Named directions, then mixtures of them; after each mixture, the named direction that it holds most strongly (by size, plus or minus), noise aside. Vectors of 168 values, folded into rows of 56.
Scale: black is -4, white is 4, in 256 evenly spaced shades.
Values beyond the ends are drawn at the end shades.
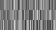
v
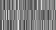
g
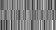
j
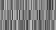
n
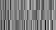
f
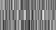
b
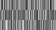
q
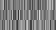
n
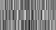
b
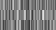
b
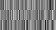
n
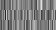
g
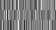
g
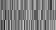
f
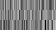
f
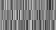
n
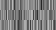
v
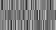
q
